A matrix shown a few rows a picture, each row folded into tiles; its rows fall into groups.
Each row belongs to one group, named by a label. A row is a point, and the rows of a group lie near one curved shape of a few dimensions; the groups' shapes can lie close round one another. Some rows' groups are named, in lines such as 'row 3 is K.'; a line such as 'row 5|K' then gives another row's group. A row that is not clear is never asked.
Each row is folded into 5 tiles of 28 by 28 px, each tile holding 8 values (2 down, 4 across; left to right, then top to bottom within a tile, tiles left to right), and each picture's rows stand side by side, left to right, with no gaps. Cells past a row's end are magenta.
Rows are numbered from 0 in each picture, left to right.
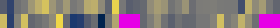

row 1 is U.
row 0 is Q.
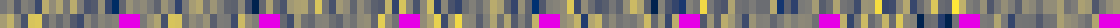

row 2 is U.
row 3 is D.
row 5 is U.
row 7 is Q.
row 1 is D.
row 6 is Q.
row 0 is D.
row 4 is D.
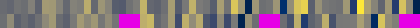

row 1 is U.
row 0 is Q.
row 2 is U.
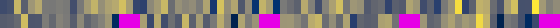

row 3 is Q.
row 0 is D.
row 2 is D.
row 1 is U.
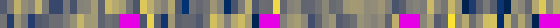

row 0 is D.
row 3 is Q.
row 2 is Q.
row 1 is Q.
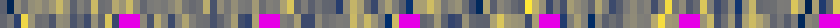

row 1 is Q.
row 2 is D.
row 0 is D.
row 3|D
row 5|U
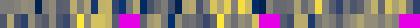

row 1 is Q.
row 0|Q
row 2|D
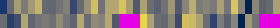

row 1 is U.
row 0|D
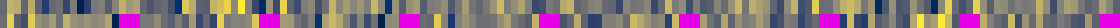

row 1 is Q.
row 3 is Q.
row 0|Q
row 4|D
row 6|Q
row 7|U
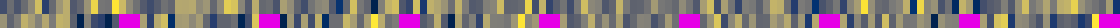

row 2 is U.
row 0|Q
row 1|Q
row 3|U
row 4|U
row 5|D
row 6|U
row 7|Q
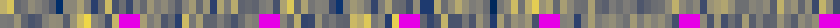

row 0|D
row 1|U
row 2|D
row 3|D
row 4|Q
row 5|U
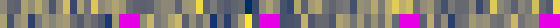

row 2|D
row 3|U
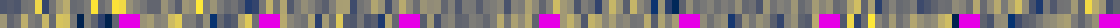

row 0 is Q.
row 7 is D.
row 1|D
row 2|U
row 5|Q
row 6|Q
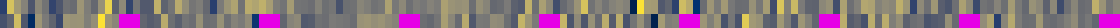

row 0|U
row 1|D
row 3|U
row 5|U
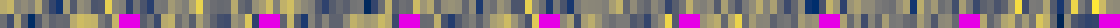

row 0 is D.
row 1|D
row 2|Q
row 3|D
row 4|D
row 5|D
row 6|U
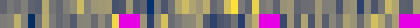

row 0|Q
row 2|U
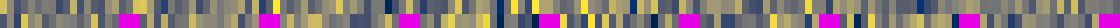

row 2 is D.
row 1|U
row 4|U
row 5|D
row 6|Q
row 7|Q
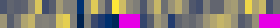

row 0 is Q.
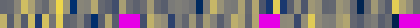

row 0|U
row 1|U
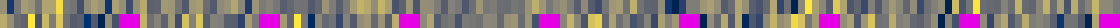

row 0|U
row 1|U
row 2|Q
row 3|Q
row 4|D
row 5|U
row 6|U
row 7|Q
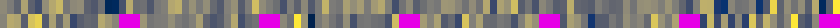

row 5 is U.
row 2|Q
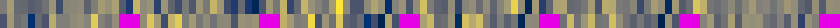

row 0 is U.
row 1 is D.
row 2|U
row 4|U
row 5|U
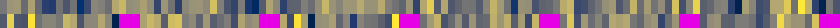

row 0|Q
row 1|D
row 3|D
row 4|U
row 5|Q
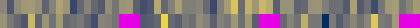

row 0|U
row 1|D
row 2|U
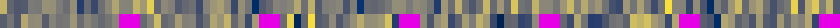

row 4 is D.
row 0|U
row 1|D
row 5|D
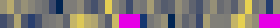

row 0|D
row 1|U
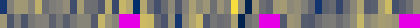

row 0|U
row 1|U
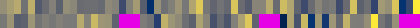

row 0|Q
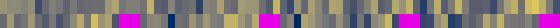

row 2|D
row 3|D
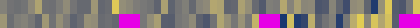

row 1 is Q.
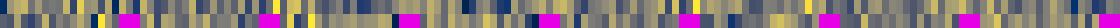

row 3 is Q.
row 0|U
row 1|U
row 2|Q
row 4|U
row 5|D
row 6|D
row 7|D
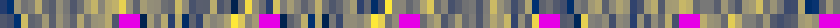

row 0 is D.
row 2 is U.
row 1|U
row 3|D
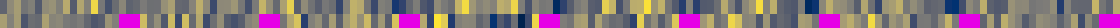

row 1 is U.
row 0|U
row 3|Q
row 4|Q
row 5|D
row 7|U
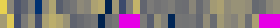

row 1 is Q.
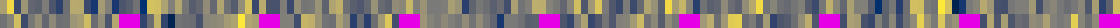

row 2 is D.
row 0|D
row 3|Q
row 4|D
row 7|U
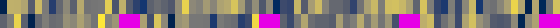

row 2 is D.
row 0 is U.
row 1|Q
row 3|U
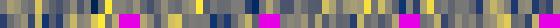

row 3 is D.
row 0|U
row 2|Q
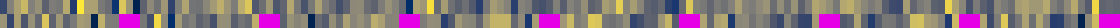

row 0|U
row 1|Q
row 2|U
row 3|D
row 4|D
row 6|D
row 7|Q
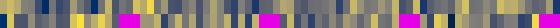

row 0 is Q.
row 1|D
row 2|U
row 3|Q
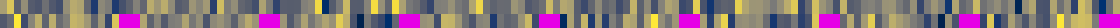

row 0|D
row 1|U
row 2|Q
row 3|D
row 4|U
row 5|Q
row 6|U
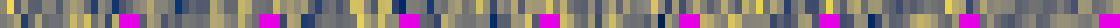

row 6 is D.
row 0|D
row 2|Q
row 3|D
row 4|U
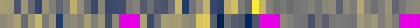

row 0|D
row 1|Q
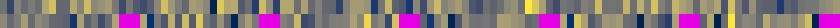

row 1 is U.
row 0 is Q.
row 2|D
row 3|D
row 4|Q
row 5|Q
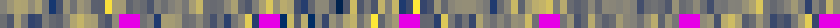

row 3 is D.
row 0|D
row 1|D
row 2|U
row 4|U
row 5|D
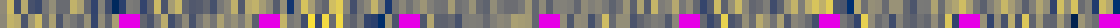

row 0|D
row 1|D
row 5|D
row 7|U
